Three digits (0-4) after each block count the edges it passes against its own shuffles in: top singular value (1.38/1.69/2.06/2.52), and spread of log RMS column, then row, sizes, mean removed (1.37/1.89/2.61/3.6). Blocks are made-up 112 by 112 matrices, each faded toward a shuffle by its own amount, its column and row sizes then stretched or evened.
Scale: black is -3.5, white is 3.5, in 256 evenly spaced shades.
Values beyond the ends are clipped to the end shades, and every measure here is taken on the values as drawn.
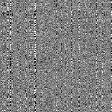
4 4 1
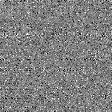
2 0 2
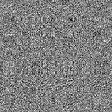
4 1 1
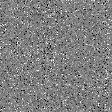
0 2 0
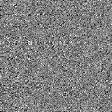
2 1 2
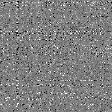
2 2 3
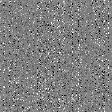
0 3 0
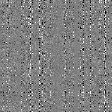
4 4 2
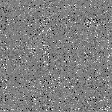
0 2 2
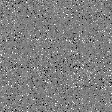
0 2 1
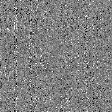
0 3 1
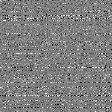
3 1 4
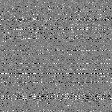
4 0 4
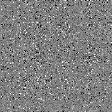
1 2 2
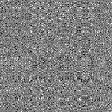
4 1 2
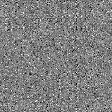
2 1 0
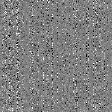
0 4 0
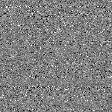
1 0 3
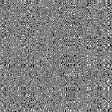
4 3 2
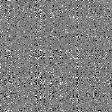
3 3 3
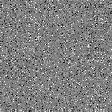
3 0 0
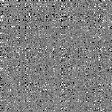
3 3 3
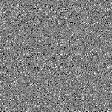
3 0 2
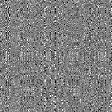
4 3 0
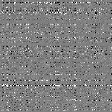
4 2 4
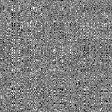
4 3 1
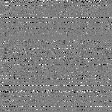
3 1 4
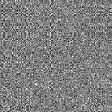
4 2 2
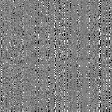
4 4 0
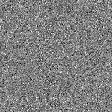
2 0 0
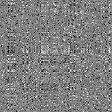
4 2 1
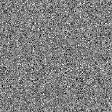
1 2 2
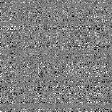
1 3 4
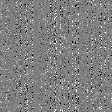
1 4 0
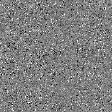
0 2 1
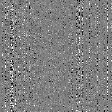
2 4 0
